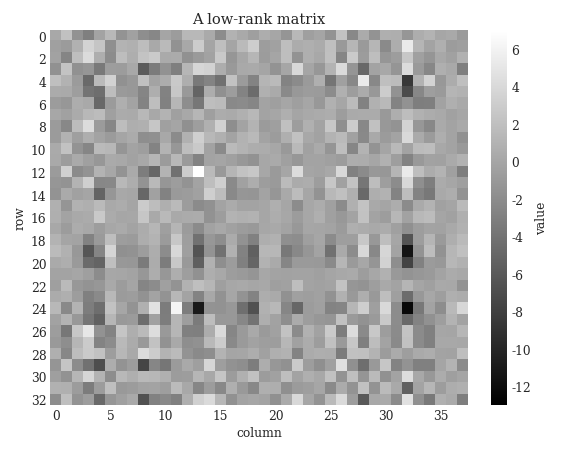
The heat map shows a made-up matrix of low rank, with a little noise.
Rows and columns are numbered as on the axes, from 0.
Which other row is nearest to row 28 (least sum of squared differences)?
15
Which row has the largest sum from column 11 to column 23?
12
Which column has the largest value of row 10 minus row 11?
13
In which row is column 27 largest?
26
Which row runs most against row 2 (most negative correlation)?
0
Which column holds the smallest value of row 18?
32
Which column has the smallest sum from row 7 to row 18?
28
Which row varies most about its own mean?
24
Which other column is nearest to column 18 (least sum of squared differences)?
17
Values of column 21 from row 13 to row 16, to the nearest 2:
2 0 0 0
